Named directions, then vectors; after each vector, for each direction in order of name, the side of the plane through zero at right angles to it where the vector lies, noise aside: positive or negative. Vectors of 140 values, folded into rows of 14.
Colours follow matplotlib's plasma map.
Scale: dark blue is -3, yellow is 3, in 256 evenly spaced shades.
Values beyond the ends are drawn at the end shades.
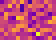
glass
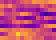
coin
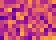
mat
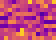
positive, negative, positive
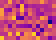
positive, negative, negative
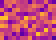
negative, positive, negative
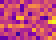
negative, positive, positive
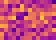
negative, negative, negative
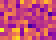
positive, positive, negative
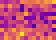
positive, positive, positive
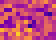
positive, positive, negative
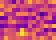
positive, negative, positive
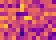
negative, negative, negative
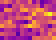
negative, negative, positive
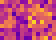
negative, negative, positive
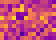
negative, negative, negative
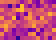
negative, negative, negative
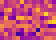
negative, positive, positive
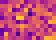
negative, positive, positive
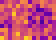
positive, positive, negative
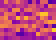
negative, positive, negative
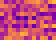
positive, negative, positive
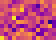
positive, negative, negative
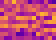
negative, positive, negative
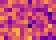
positive, positive, negative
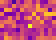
negative, negative, positive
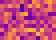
positive, positive, positive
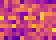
negative, negative, negative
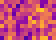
negative, negative, positive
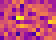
negative, positive, positive
